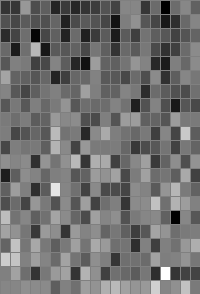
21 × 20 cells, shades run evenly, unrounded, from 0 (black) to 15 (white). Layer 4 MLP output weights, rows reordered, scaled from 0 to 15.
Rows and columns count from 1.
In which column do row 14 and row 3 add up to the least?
4
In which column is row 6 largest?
1
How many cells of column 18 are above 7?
7
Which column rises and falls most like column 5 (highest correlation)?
2
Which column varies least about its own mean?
3
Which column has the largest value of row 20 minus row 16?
17
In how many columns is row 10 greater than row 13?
8
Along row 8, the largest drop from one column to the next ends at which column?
14
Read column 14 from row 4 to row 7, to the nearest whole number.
5 9 6 7
